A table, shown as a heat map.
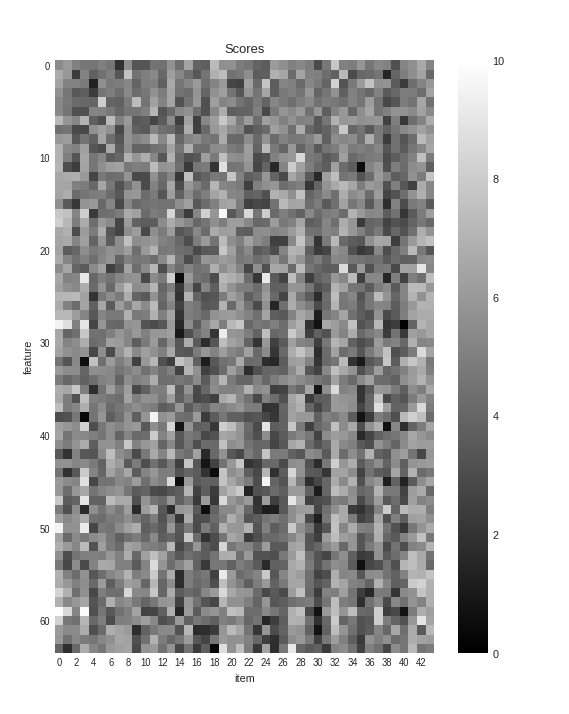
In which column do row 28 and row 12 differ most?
40
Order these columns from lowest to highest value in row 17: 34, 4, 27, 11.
11, 4, 27, 34
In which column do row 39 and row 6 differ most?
18
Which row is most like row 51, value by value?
33
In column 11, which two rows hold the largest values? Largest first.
38, 54
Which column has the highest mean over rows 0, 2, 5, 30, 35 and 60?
32
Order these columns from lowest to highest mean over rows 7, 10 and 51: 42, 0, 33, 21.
21, 0, 33, 42
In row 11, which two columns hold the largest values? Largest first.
19, 27
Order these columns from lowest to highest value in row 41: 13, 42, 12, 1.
12, 1, 13, 42
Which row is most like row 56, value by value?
24
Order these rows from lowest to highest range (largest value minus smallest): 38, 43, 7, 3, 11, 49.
3, 7, 49, 43, 11, 38
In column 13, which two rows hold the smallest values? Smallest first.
48, 32
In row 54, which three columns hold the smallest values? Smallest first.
35, 24, 17
